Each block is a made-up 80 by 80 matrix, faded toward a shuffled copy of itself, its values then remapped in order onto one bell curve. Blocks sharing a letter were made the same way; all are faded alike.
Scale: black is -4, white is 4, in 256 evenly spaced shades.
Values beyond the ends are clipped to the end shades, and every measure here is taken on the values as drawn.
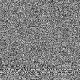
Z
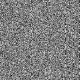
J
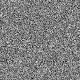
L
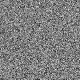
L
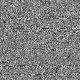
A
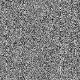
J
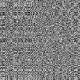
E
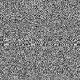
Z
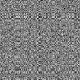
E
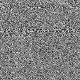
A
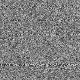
A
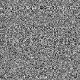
Z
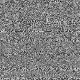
A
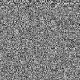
Z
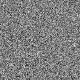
L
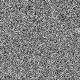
L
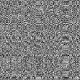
E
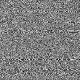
A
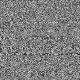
A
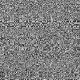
Z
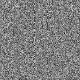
J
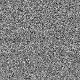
L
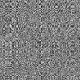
E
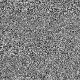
A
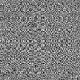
E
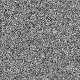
L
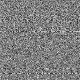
A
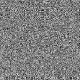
Z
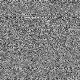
A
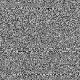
A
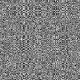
E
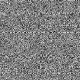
Z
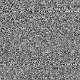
A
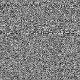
Z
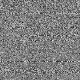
A
